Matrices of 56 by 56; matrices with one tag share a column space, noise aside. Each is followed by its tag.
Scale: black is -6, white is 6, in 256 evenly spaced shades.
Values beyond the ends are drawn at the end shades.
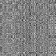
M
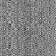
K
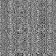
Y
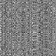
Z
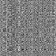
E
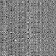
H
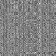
M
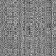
K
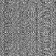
Z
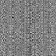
H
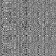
K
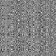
E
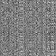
Z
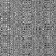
K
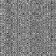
M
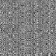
Y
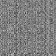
Y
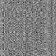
Z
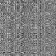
M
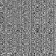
Y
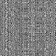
Z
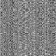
Z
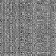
M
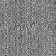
K
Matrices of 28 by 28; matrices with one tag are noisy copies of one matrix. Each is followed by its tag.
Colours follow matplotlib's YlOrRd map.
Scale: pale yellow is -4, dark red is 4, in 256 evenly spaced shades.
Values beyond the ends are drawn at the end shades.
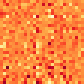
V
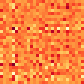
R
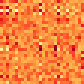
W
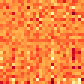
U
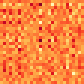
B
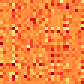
R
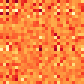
W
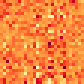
V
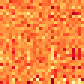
U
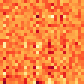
V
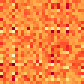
R
